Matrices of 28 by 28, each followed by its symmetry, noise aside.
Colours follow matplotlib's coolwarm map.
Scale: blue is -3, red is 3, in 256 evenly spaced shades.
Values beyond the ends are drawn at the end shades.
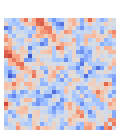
symmetric.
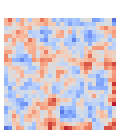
symmetric.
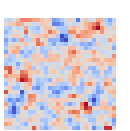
antisymmetric.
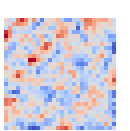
symmetric.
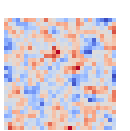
no symmetry.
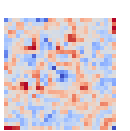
symmetric.
